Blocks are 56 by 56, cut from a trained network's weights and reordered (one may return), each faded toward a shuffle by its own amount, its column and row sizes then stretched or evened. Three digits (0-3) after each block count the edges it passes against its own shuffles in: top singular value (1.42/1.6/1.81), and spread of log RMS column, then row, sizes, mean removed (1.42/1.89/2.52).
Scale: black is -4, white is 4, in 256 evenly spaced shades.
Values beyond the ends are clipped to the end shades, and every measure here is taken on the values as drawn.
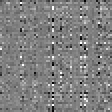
3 3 1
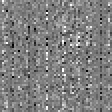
1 3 1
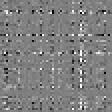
3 3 3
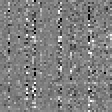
0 3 0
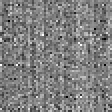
2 0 2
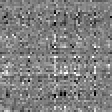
3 2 2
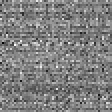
2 1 2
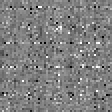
0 1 2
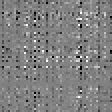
2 3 3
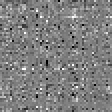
0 3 2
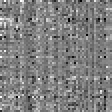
3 2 3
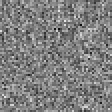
1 0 0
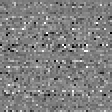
0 0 3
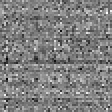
2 2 1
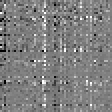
3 3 3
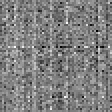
3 1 2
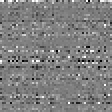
2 2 3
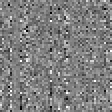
2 3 1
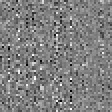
0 3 0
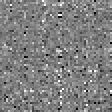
0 2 1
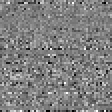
0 0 3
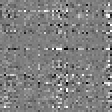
2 3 3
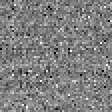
0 0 0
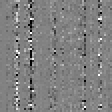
3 3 0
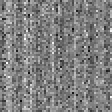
3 2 0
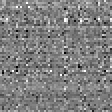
1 1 2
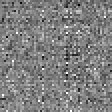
1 2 0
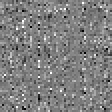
0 3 0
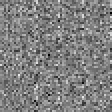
2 2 0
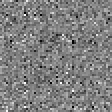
1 1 2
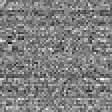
3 0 1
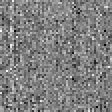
1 1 0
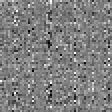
0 3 0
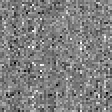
0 1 1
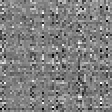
2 3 0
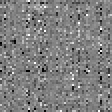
0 3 0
